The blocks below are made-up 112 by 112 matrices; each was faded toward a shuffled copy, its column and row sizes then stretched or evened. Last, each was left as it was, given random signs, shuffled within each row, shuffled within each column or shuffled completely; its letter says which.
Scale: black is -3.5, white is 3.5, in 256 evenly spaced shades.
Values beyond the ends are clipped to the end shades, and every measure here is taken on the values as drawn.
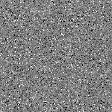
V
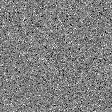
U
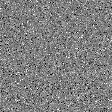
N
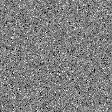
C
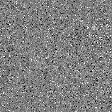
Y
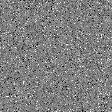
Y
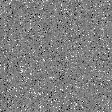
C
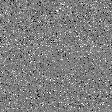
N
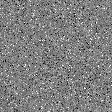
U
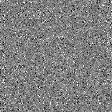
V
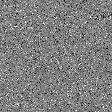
N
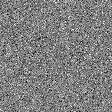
U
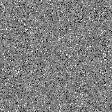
Y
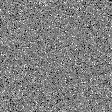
U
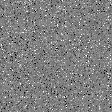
C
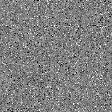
V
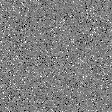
Y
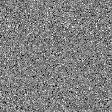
V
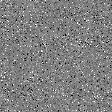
Y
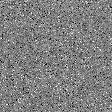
U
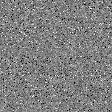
N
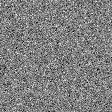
U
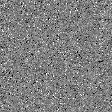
C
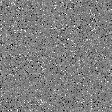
V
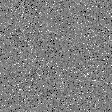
C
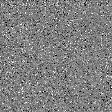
Y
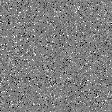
V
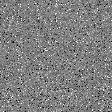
Y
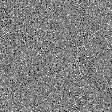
C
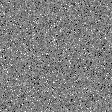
U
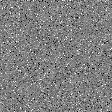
N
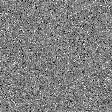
U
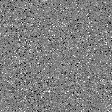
V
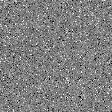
C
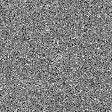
N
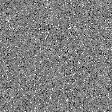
Y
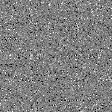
V
